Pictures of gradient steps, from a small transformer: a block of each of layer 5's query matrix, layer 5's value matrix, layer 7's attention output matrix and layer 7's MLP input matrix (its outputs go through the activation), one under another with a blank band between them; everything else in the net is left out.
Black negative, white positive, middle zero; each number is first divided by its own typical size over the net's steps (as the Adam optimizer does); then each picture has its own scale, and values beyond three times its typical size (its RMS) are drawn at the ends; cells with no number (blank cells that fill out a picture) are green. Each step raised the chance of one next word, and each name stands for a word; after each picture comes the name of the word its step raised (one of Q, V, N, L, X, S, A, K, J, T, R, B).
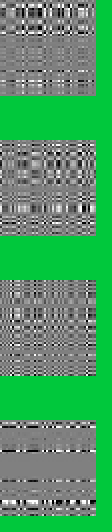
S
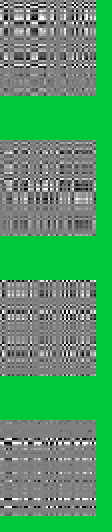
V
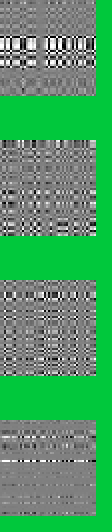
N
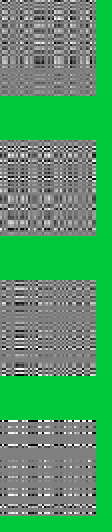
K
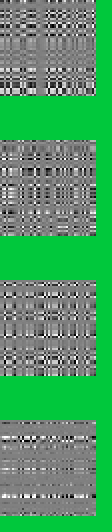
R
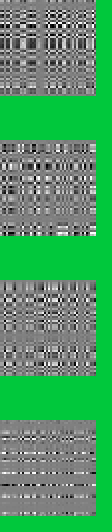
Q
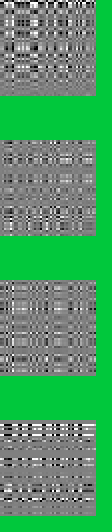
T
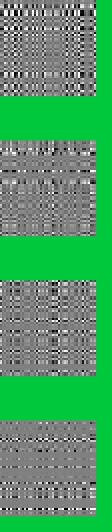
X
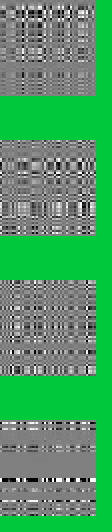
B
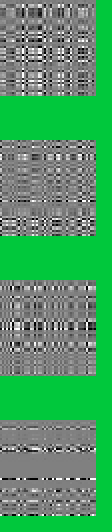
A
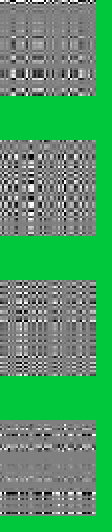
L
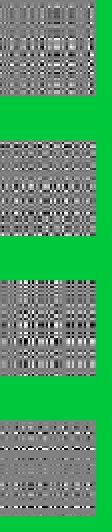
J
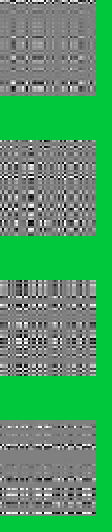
K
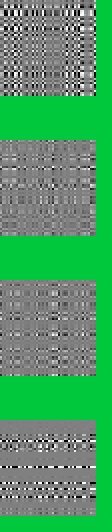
R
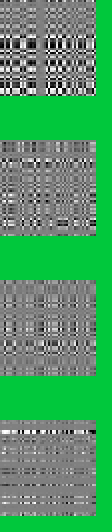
A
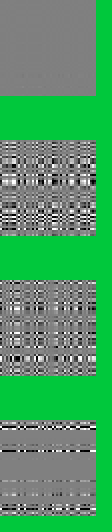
T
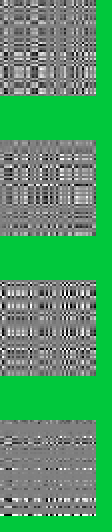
R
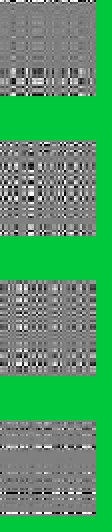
Q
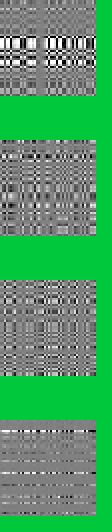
L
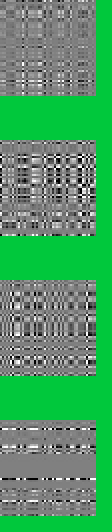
R
